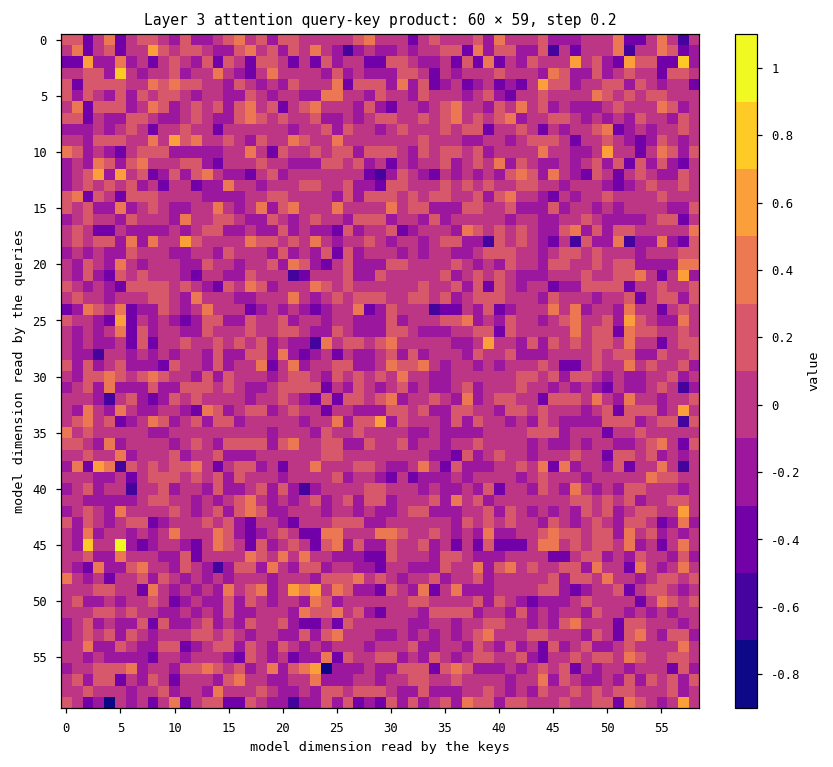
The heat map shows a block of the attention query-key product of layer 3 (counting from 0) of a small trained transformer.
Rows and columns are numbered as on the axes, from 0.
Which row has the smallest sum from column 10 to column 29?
59
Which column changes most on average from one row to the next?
5
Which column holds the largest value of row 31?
4
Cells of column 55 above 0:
21
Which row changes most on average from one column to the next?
2
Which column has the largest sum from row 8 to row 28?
58
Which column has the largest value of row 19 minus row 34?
57
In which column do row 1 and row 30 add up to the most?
8
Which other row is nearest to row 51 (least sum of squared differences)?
13
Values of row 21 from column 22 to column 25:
-0.4 0 0 0
